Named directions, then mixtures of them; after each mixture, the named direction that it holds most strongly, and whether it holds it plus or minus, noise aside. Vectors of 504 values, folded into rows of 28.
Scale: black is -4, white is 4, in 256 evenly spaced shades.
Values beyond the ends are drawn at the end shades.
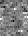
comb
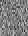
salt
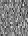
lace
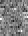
comb, plus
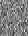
salt, minus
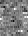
comb, plus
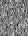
lace, plus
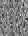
lace, minus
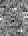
comb, plus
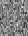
lace, minus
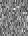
salt, minus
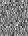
lace, minus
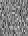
salt, minus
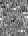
comb, plus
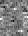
comb, plus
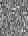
salt, minus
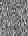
salt, plus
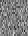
salt, plus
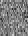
lace, plus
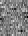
comb, minus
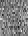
salt, plus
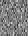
salt, plus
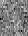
comb, minus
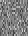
salt, minus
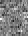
comb, plus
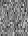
lace, plus
